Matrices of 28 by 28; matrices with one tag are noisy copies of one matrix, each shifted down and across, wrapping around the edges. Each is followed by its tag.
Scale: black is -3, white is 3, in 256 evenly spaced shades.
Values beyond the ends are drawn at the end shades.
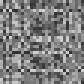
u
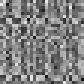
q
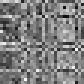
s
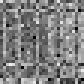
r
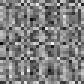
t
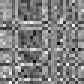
s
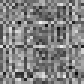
u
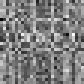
r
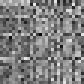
u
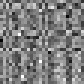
q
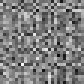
t
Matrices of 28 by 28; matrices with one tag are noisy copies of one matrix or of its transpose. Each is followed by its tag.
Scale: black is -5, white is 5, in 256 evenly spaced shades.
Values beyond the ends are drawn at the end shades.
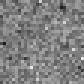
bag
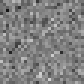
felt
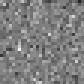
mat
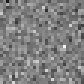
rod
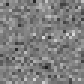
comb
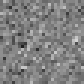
felt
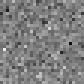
felt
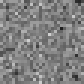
mat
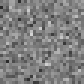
rod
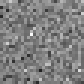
rod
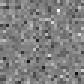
mat
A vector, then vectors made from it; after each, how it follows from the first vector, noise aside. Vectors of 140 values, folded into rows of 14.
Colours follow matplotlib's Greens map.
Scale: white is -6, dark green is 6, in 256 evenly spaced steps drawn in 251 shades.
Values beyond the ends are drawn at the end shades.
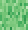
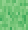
shrunk.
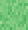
shrunk.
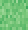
reversed, negated, shrunk.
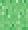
reversed, negated, partly zeroed.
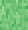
reversed, negated, shrunk.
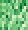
wrapped around, scaled up.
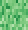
reversed.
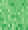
wrapped around, partly zeroed.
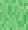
shrunk.
